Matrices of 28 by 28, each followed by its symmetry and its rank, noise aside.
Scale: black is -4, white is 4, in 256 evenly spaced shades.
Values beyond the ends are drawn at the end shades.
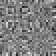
antisymmetric, rank six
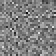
no symmetry, rank eight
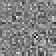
symmetric, rank seven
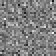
antisymmetric, rank eight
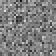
symmetric, rank seven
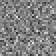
no symmetry, rank seven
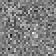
symmetric, rank seven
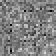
symmetric, rank seven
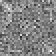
symmetric, rank seven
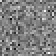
no symmetry, rank six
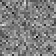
symmetric, rank six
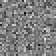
antisymmetric, rank eight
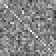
symmetric, rank eight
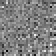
symmetric, rank six
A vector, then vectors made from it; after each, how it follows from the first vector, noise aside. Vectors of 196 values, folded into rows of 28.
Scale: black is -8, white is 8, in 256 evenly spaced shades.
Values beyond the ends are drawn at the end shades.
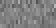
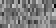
negated, scaled up.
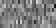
negated, scaled up.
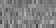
wrapped around, negated.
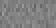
wrapped around, shrunk.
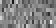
wrapped around, negated, scaled up.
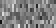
reversed, negated, scaled up.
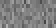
wrapped around, negated.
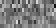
negated, scaled up.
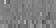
wrapped around, partly zeroed.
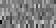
reversed, negated, scaled up.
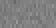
wrapped around, shrunk.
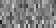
reversed, negated, scaled up.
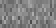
wrapped around, negated.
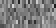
negated, scaled up.
